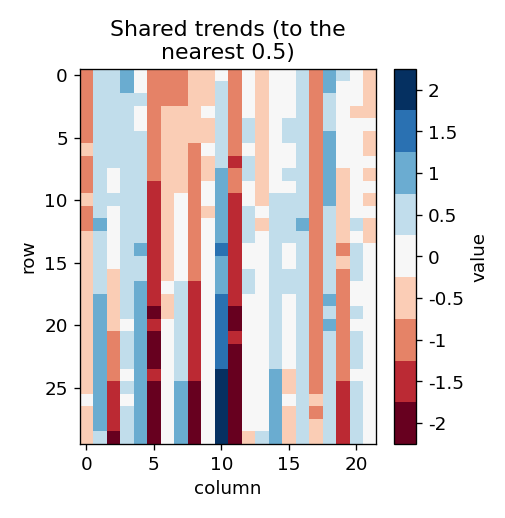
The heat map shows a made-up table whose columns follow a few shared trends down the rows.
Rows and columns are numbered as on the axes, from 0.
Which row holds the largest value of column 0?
26
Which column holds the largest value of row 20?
10
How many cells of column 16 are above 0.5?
1
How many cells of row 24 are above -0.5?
14
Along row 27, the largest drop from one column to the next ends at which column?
11
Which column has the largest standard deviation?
2
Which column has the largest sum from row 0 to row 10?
18
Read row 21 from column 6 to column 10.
0 0.5 -1.5 0 1.5
